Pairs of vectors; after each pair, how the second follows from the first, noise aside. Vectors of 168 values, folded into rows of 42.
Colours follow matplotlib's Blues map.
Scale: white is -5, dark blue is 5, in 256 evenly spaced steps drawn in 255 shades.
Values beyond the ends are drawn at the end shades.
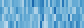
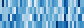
wrapped around, scaled up.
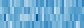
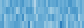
wrapped around, shrunk.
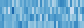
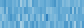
wrapped around, shrunk.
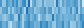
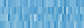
wrapped around, shrunk.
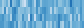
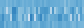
partly zeroed.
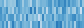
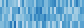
wrapped around.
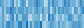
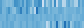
reversed, negated, partly zeroed.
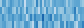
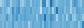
reversed, negated, partly zeroed.
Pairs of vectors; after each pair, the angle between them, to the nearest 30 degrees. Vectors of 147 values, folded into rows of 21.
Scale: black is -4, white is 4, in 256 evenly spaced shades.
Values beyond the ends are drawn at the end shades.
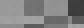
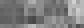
150 degrees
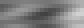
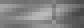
150 degrees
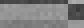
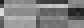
60 degrees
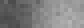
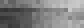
30 degrees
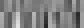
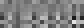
120 degrees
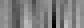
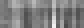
150 degrees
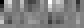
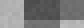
90 degrees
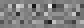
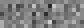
150 degrees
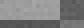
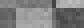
90 degrees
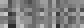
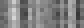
90 degrees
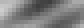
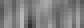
120 degrees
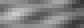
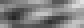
150 degrees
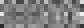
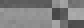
90 degrees
